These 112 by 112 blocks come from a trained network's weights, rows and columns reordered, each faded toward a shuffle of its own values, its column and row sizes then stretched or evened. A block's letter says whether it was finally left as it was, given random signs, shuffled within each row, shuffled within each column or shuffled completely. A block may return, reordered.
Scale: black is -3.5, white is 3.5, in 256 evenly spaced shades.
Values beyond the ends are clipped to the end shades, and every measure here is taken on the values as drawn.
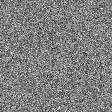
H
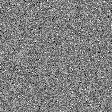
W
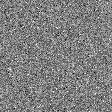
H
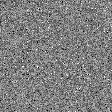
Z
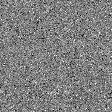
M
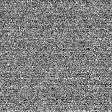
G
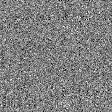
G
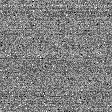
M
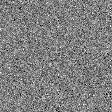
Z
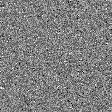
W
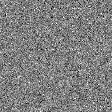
Z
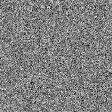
G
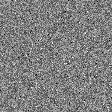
W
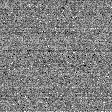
M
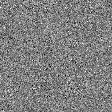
Z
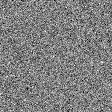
H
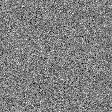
W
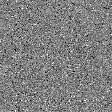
G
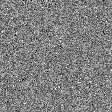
W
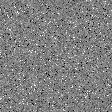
H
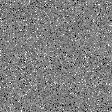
Z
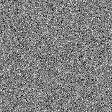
W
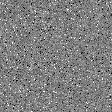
W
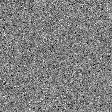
W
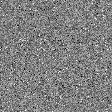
Z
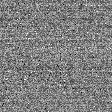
M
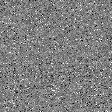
Z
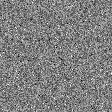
H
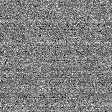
M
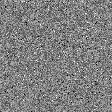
Z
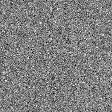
W
